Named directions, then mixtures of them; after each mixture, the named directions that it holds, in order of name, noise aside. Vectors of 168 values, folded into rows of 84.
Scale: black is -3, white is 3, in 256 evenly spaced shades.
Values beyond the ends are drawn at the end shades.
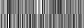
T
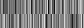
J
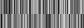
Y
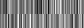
J, T.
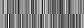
J, T, Y.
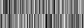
J, Y.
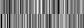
J, T, Y.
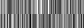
J, T, Y.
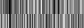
J, T, Y.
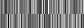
J, T, Y.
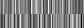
J, Y.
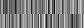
J.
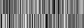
J, T, Y.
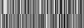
J, T, Y.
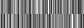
J, T, Y.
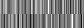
J, T.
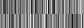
J.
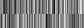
J, Y.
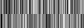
Y.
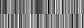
J, T.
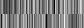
J, Y.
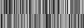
Y.
